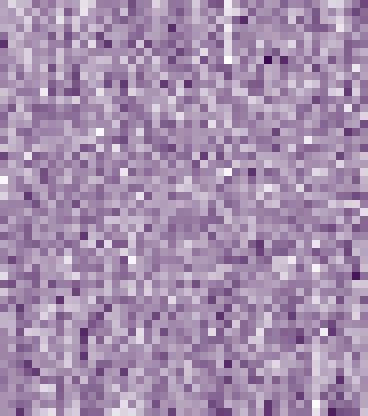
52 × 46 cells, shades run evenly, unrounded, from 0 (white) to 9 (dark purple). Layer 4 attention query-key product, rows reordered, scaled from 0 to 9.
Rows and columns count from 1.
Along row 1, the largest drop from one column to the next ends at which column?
29
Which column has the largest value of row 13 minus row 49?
40
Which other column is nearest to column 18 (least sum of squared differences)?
33
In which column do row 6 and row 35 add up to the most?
45
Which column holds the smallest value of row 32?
16
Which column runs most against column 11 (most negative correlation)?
18
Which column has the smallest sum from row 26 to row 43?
9
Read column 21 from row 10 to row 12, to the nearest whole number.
2 7 3
